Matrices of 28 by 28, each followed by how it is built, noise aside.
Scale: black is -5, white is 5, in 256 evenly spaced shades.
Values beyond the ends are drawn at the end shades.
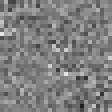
block diagonal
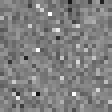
sparse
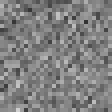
Hankel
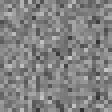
repeating rows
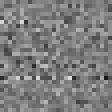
uneven rows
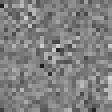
block diagonal
